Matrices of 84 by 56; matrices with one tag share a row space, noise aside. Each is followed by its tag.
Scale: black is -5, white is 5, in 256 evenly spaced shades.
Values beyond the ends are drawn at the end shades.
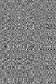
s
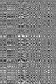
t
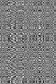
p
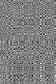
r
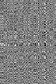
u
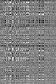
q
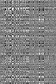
q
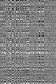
q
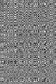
u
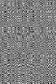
s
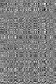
u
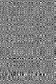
r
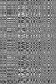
t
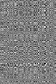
u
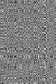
u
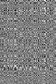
u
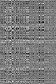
q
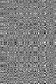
u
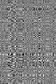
p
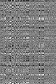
q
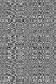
p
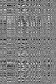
t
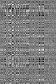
q
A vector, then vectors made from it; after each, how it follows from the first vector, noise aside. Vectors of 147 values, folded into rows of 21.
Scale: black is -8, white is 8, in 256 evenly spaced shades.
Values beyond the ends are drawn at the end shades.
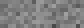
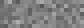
wrapped around, negated.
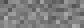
wrapped around, negated.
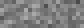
wrapped around, negated.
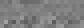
wrapped around, negated, partly zeroed.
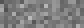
wrapped around, negated.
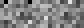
reversed, scaled up.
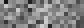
reversed, scaled up.
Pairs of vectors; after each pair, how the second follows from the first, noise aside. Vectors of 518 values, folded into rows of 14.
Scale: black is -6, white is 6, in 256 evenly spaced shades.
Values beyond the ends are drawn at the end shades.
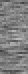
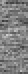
reversed.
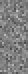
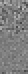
wrapped around, negated, partly zeroed.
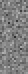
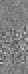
wrapped around, negated, partly zeroed.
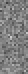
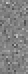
negated, partly zeroed.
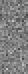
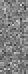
reversed.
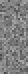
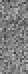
sign-scrambled.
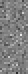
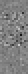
negated, partly zeroed.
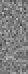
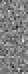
wrapped around.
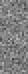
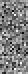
wrapped around, negated, scaled up.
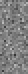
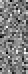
wrapped around, negated, scaled up.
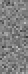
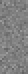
negated, shrunk.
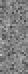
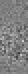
wrapped around, negated, partly zeroed.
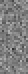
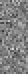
sign-scrambled.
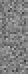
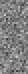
sign-scrambled.
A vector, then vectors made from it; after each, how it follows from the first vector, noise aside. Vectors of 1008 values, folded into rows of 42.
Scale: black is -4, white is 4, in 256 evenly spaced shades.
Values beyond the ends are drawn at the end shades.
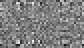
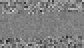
wrapped around, negated, partly zeroed.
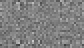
shrunk.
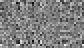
negated.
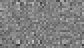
shrunk.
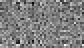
negated.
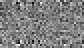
negated.
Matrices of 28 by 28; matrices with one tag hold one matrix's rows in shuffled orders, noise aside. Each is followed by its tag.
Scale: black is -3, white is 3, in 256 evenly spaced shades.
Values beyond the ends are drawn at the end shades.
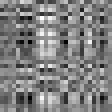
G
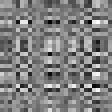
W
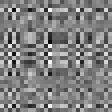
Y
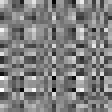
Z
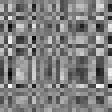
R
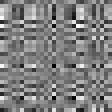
Z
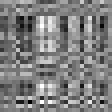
G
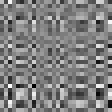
R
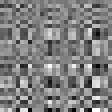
W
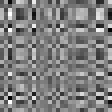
R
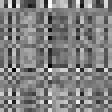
Y
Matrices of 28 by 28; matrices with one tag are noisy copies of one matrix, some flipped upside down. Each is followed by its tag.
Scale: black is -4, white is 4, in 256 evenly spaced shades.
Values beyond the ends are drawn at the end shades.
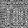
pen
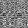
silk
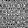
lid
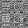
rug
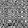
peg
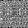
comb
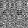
silk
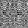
silk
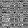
rug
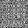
lid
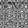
peg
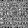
comb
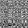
peg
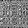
comb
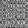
lid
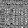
pen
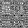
rug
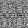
silk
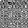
peg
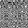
peg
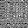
pen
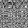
peg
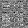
rug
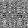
silk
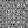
lid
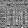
pen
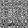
peg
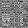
rug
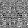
silk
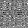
silk
